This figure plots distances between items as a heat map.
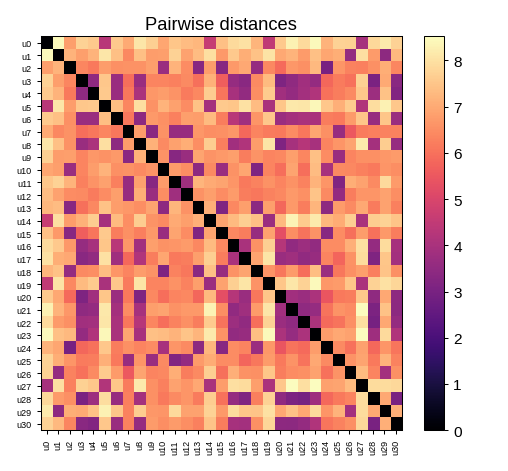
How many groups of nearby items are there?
5
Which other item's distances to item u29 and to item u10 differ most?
u18
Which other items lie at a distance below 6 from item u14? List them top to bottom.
u0, u5, u19, u27
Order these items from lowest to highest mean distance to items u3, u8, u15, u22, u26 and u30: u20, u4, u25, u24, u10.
u20, u4, u24, u10, u25
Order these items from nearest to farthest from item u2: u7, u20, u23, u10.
u10, u20, u7, u23
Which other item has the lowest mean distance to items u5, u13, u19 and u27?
u14
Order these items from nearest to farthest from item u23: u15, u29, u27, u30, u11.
u30, u15, u11, u29, u27
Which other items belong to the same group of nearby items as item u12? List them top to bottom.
u7, u9, u11, u25
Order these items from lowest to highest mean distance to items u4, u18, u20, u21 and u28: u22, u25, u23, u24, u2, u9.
u22, u23, u24, u2, u25, u9
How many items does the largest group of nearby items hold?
12
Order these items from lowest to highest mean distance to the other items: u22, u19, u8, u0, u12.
u22, u8, u12, u19, u0
